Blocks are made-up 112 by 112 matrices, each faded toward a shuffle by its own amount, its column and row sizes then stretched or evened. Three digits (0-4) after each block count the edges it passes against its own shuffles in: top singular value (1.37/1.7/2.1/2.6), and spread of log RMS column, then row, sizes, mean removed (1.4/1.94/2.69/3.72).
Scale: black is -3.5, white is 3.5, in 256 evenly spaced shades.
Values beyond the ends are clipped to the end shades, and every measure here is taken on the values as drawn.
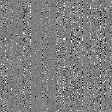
2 4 1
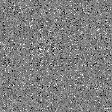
0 2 2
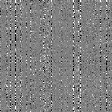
4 4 1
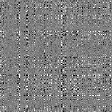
4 4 3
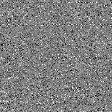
2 1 2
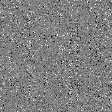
0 2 0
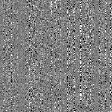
3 4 0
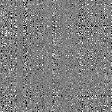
2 4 3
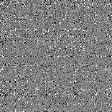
0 3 3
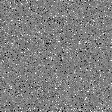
0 0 1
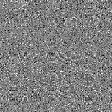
3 0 1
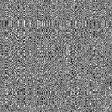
4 3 0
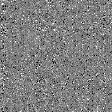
1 2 1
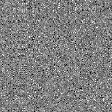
3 2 1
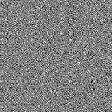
4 1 0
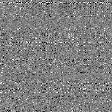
3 1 3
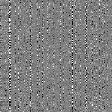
4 4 0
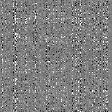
3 4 2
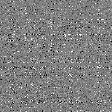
0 2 3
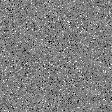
0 1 0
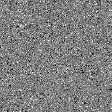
1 1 2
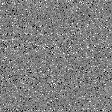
0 0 2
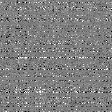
1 2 4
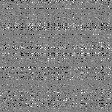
3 2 4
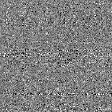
1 2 3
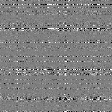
4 1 4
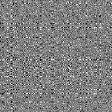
4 3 3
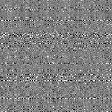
4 1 4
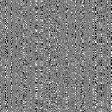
4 4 0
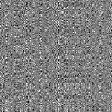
4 3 0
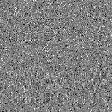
3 0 0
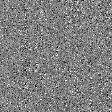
0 2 0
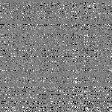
0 2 4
